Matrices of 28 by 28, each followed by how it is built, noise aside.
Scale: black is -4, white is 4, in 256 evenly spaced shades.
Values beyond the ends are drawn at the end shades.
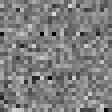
uneven rows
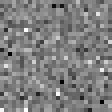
sparse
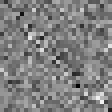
banded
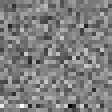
uneven rows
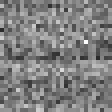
blocks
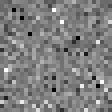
sparse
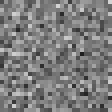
repeating rows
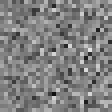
repeating rows
